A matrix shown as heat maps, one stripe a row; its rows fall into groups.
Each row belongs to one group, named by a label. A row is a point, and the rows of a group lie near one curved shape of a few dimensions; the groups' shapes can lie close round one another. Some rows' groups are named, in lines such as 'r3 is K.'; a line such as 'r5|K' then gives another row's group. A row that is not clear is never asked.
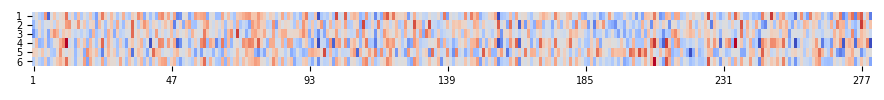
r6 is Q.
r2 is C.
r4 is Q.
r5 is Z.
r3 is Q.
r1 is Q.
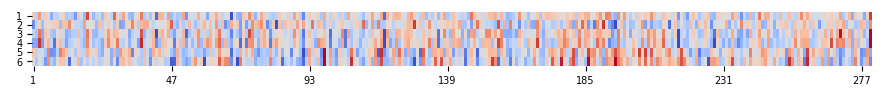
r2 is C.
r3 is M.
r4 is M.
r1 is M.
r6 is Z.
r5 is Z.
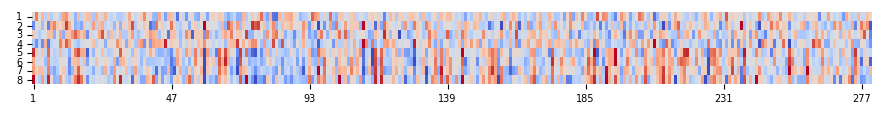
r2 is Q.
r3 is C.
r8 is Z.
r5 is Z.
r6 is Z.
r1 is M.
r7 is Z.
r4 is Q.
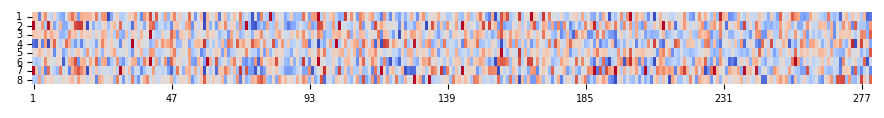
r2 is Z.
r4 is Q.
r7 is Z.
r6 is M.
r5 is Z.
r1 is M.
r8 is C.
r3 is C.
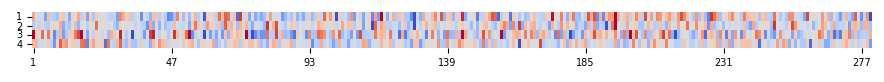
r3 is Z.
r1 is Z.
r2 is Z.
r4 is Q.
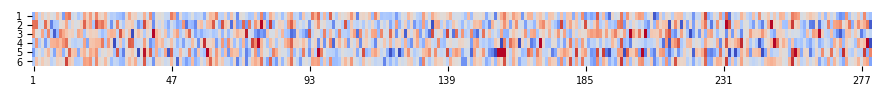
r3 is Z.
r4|Q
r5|M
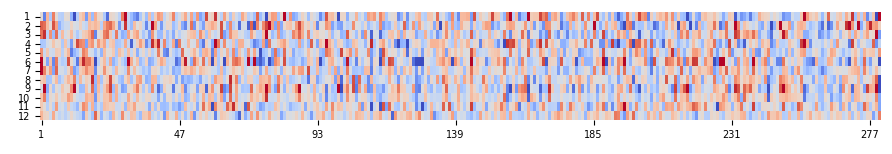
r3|Q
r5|Z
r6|Z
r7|Q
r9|Q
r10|Q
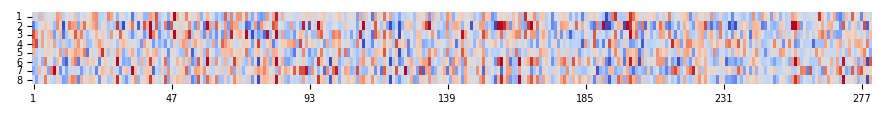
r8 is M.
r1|Z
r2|M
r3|Z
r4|Q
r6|M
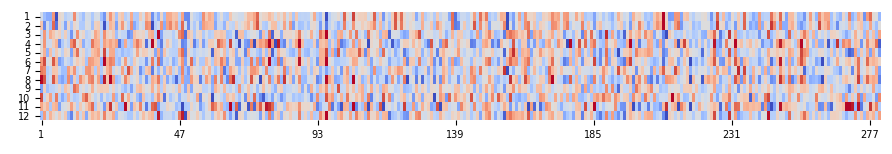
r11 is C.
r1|Q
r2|Q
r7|Q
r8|C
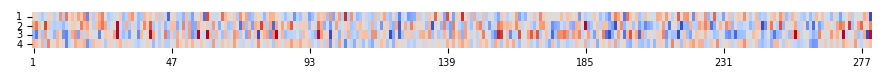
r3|M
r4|Q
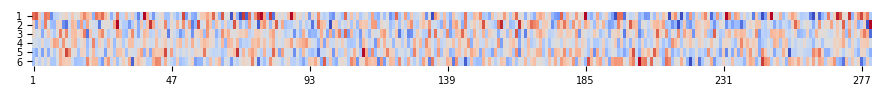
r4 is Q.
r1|C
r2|M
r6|Z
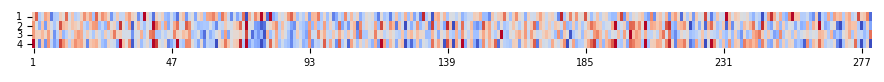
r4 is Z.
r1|C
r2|Z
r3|Z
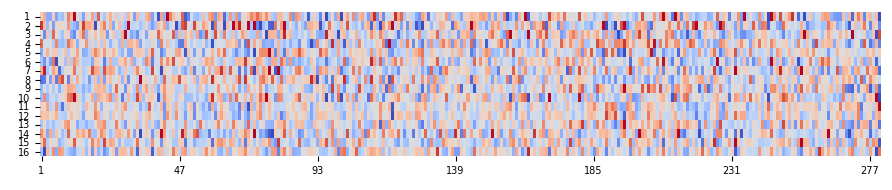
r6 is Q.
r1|Q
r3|M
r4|Z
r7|C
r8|Q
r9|Z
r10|Q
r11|M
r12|M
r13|Z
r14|Z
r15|C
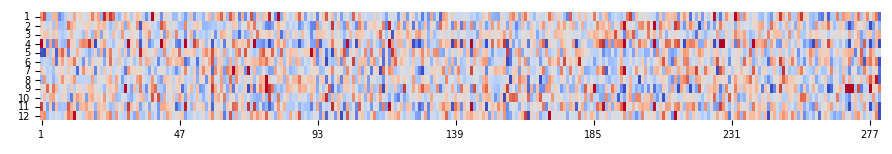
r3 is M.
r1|C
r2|Z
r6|Q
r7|Z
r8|Q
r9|C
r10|M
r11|Z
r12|Q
